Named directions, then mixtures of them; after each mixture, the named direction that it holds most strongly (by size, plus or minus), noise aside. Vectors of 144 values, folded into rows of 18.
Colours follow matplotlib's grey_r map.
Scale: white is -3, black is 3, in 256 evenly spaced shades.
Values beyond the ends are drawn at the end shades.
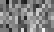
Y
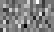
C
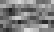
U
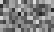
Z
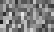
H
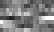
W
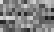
W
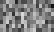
H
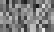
Y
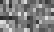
W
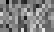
Y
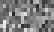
H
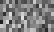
H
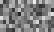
Z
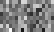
Y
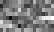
W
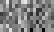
Y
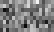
C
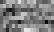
U
